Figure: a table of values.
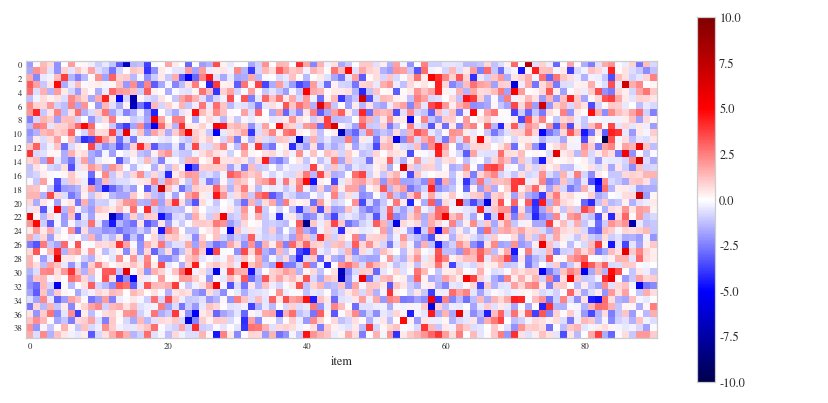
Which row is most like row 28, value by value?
21
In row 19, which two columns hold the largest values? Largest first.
88, 27
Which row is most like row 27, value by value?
3
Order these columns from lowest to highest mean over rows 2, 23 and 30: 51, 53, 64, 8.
53, 8, 64, 51
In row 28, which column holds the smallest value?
39
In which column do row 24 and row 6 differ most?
59
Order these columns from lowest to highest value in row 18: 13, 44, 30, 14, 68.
13, 14, 68, 30, 44
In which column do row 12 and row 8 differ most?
18
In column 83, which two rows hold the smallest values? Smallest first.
11, 10
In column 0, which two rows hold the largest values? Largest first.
22, 13
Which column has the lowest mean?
45
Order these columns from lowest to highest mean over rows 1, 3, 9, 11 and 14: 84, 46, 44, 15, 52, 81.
15, 52, 81, 46, 44, 84
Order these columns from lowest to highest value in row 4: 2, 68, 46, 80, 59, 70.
80, 46, 2, 68, 59, 70
